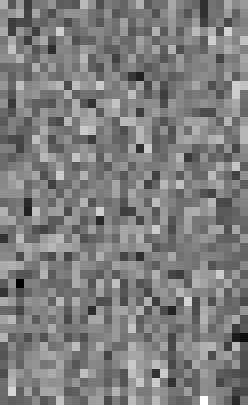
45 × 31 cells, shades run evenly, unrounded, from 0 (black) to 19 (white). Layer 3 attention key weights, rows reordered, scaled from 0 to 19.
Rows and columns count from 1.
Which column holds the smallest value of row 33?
1
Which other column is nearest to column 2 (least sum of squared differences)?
21
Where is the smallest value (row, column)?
32, 3
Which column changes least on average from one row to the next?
14
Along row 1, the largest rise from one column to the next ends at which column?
11
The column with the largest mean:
17
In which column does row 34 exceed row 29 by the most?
24
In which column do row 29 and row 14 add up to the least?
7
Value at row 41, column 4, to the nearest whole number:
11
